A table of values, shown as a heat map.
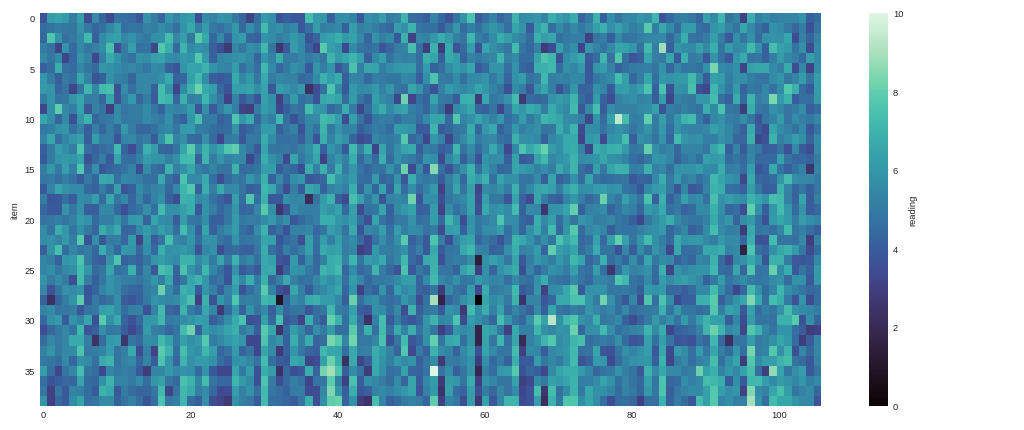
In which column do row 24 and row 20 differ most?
59
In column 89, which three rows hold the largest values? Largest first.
35, 38, 28
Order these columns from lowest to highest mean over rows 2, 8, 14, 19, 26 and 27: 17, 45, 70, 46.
45, 70, 46, 17
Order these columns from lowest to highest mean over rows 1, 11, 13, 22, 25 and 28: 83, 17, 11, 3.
11, 83, 3, 17
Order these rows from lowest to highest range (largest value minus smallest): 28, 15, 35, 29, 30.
29, 15, 30, 35, 28
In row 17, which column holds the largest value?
20
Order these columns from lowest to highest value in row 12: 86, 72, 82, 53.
82, 53, 72, 86
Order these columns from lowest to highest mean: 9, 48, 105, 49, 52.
52, 105, 48, 9, 49
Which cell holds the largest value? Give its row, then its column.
35, 53
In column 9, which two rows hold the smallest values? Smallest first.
9, 0
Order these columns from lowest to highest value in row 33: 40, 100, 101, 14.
14, 100, 40, 101
